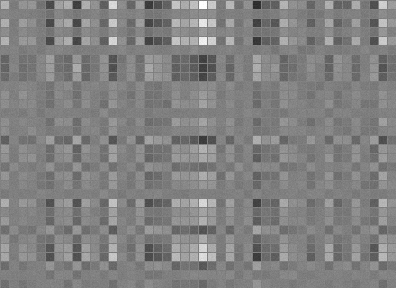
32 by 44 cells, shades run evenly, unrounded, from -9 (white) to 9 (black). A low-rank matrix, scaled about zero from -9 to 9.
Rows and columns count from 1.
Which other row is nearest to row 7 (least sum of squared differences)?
9
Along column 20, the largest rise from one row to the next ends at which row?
30
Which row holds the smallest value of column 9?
8
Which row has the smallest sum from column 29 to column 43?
16
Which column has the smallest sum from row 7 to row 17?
29
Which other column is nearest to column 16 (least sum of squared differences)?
7
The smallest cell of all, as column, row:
23, 1
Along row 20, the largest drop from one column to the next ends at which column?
43
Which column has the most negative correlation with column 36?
14
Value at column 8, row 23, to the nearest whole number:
-2
